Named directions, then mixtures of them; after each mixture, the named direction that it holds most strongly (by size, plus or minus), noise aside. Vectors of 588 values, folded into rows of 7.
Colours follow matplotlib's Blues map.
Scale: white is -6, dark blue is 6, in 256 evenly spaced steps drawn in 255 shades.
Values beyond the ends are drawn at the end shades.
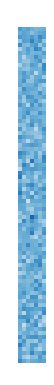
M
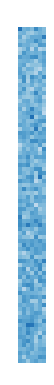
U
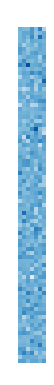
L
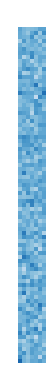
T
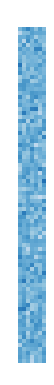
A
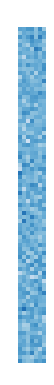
M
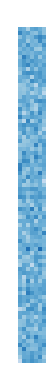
A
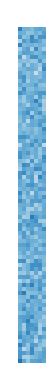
M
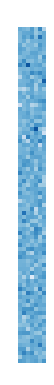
L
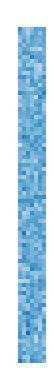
T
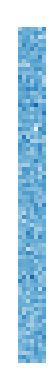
L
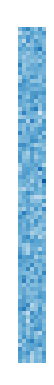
A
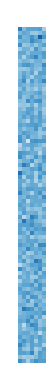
M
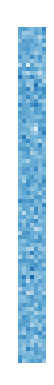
L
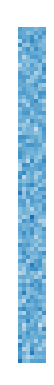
M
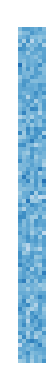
A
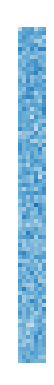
U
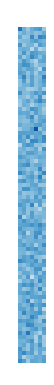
U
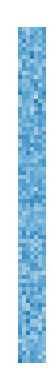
T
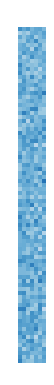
A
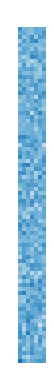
T
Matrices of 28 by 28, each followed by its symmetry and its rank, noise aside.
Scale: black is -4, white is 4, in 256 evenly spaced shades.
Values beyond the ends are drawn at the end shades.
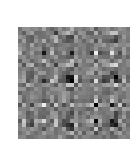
symmetric, rank two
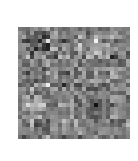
no symmetry, rank four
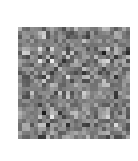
symmetric, rank four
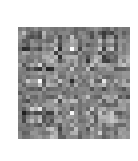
symmetric, rank three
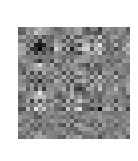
symmetric, rank two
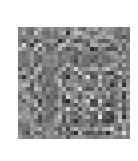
symmetric, rank four
